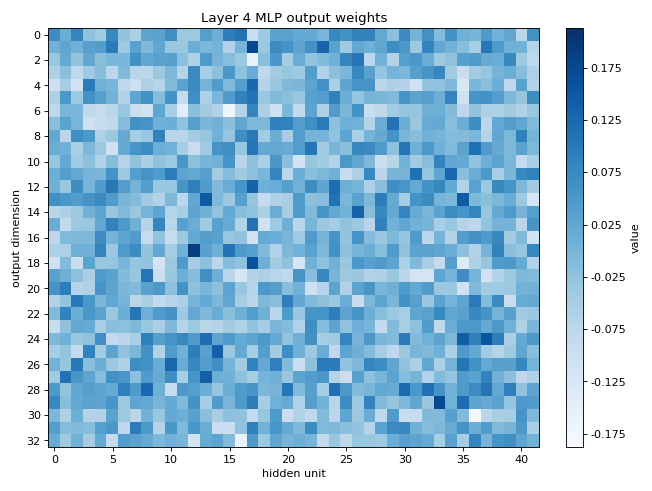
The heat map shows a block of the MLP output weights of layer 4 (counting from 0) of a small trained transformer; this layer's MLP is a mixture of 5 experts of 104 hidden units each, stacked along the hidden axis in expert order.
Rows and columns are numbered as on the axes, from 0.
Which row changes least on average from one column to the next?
23
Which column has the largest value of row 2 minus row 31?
26
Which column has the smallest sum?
18
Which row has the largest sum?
28
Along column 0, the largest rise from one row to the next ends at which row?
19
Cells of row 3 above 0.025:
8
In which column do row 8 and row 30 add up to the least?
36
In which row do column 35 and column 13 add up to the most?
13
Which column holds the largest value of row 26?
10
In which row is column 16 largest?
0
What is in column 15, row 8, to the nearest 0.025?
-0.025
